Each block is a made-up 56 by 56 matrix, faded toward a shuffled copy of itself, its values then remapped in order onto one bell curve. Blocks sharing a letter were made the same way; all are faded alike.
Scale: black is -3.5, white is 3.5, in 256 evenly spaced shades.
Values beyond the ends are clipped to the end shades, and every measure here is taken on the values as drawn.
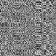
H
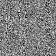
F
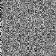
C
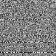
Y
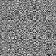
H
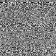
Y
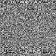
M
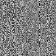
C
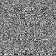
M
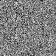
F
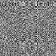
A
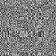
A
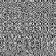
H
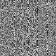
C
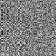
A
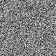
F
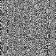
C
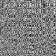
A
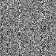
C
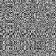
H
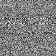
Y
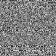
Y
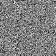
F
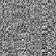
A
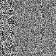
C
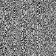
C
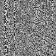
C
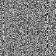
C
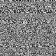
Y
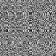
H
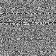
Y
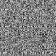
M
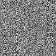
C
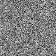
F
